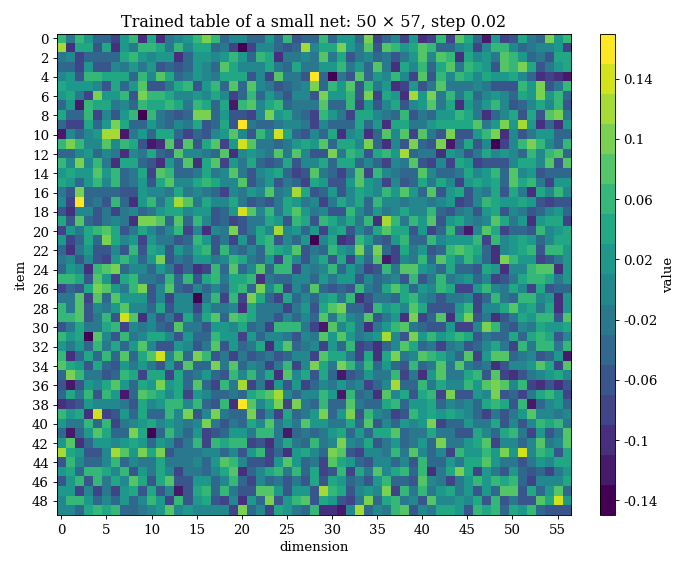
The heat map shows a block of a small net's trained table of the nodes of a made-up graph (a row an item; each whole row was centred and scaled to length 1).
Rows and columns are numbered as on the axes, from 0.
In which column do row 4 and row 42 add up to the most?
28
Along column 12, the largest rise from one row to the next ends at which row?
49
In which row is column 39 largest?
6
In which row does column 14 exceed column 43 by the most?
11
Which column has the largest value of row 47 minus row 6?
38
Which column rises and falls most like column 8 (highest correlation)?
56
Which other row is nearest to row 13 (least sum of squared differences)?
25
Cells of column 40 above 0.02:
16
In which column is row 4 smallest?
30
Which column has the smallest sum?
35
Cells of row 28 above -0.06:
45
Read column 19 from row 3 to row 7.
0.04 0.04 0.08 -0.08 -0.12
